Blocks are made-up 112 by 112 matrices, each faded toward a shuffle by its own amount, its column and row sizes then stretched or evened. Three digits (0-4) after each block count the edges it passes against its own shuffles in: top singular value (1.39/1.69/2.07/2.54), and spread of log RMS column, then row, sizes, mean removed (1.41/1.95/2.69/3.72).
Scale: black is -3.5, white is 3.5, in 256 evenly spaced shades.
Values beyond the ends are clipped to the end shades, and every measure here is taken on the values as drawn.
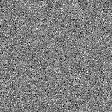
2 0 0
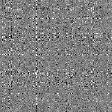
3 3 3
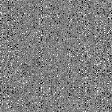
2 3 1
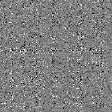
2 3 2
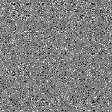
3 0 2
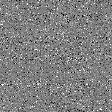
1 1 2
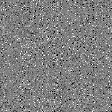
3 2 1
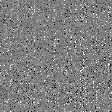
0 3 2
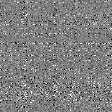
0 2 4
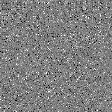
2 1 1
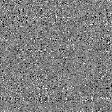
2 1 2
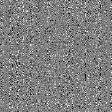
0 4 1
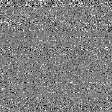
2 0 4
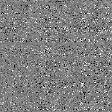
1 2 3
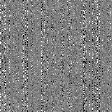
2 4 0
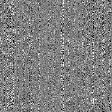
0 4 0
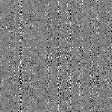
3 4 2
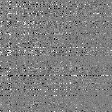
1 3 4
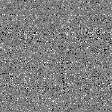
0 1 3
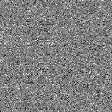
3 0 1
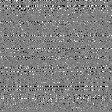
4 1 4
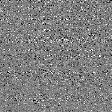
2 1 3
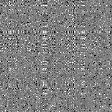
4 2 2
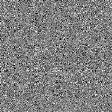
2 2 2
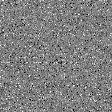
1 0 2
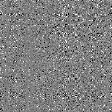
2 3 2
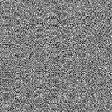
4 0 1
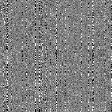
4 4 0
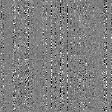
2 4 1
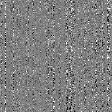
2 4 0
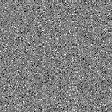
3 0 0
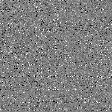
0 1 2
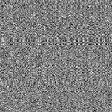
4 0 2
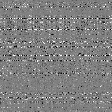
4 0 4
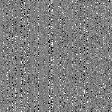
3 4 0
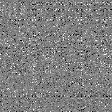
3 1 2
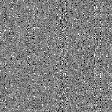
3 3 0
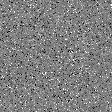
0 0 0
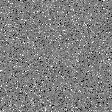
1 0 1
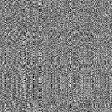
4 3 0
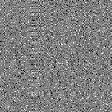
4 1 0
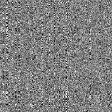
3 3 1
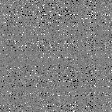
1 2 3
